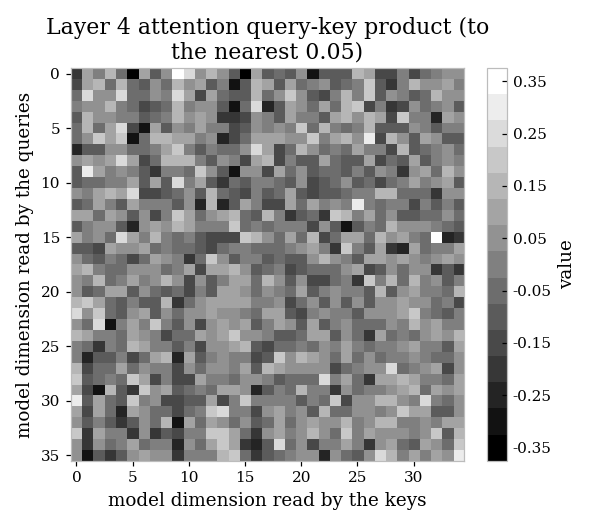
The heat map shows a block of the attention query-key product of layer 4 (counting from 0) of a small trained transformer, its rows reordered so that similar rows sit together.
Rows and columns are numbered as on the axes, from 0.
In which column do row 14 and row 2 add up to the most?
9
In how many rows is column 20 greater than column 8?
15
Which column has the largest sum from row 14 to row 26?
30
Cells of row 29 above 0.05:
11
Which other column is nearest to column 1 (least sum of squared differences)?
16
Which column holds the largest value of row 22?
0
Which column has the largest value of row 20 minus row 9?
14
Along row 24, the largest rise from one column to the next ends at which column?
27
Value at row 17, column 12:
0.2
